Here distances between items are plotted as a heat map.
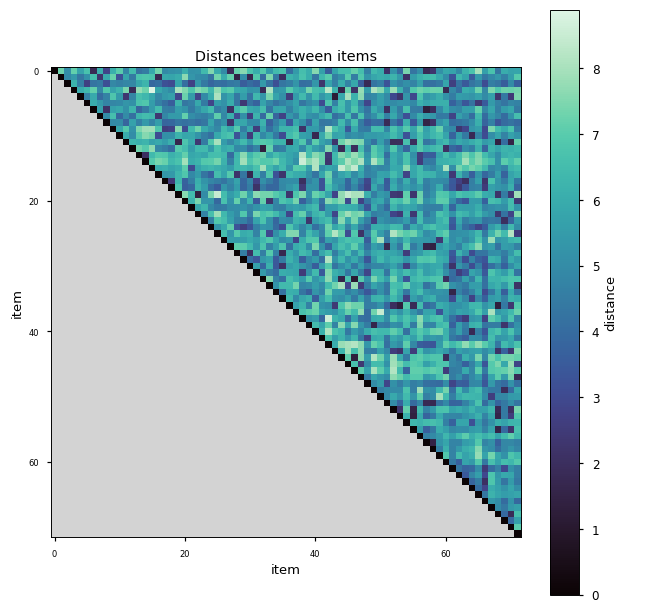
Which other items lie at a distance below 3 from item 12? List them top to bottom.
3, 32, 44, 46, 60
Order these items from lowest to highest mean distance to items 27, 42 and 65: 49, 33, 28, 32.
33, 28, 49, 32
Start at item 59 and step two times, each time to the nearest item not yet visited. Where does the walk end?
37
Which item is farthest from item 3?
15
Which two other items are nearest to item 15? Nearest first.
21, 2
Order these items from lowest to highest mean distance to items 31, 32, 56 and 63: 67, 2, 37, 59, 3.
2, 3, 37, 59, 67
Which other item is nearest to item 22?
19
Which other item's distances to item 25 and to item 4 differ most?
43
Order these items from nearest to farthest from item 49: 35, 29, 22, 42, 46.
22, 29, 35, 42, 46
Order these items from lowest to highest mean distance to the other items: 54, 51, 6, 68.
51, 68, 6, 54
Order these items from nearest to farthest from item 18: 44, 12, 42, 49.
12, 44, 49, 42
